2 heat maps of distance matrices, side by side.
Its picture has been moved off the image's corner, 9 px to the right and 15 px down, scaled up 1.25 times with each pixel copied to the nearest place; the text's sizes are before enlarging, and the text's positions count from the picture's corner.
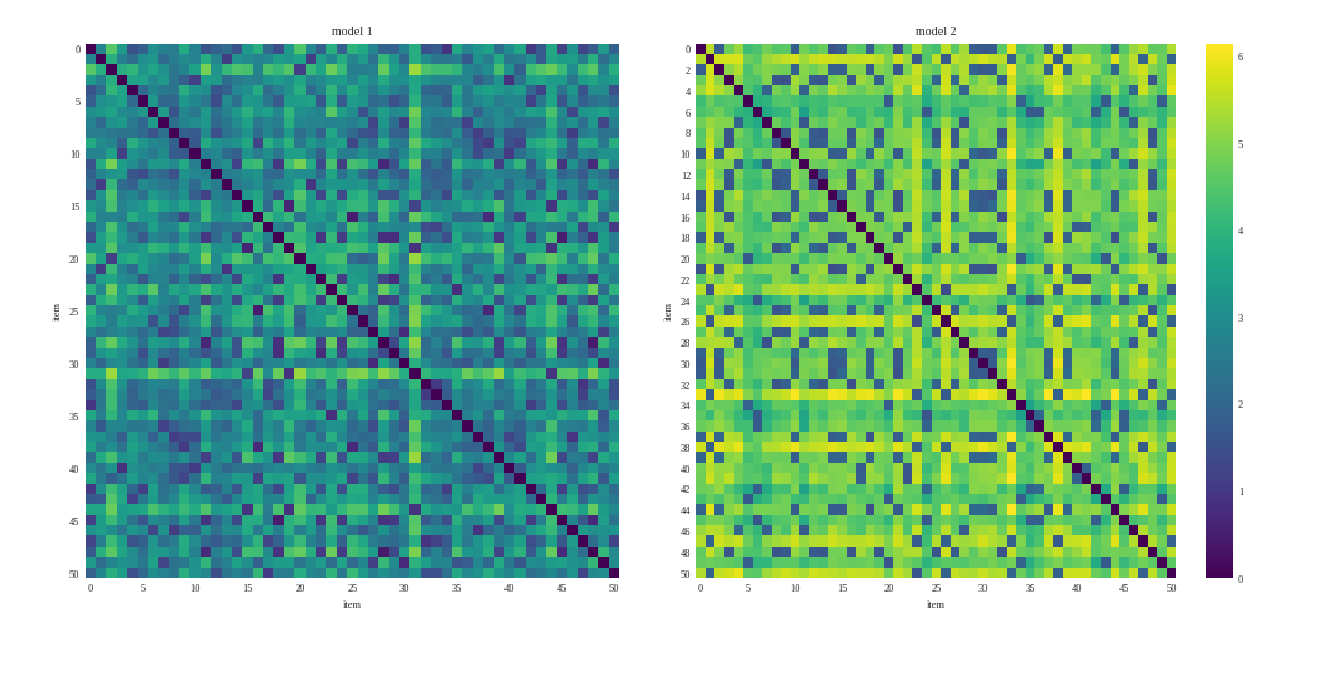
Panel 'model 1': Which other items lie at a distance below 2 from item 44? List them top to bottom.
15, 19, 31
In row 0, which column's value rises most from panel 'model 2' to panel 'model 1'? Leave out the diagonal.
2
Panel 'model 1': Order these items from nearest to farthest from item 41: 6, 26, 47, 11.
26, 6, 47, 11
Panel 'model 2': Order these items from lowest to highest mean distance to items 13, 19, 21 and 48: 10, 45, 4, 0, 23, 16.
16, 0, 10, 45, 4, 23
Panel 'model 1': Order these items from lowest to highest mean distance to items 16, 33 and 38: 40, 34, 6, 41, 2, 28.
41, 40, 34, 6, 2, 28
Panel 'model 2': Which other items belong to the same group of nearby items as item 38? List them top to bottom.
1, 23, 26, 33, 47, 50
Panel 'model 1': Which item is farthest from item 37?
31
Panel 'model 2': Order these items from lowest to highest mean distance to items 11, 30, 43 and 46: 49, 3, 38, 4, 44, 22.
4, 49, 44, 22, 3, 38
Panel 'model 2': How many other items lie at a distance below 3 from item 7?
4
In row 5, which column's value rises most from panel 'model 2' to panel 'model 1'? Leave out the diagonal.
20
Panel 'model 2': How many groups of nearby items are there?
7
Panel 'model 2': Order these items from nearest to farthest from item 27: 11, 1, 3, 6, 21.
3, 6, 11, 21, 1
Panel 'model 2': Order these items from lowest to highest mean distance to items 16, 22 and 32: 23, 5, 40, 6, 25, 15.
25, 40, 6, 5, 15, 23
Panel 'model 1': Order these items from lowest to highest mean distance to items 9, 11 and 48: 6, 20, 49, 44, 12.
12, 6, 49, 20, 44
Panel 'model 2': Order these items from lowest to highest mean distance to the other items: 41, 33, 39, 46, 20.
39, 20, 46, 41, 33
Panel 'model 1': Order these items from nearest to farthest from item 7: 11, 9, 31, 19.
9, 11, 19, 31
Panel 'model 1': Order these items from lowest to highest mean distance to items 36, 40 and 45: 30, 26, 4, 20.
30, 4, 26, 20
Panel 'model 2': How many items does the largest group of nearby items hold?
13
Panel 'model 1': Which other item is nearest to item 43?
4
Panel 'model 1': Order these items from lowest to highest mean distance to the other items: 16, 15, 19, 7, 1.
7, 1, 16, 15, 19
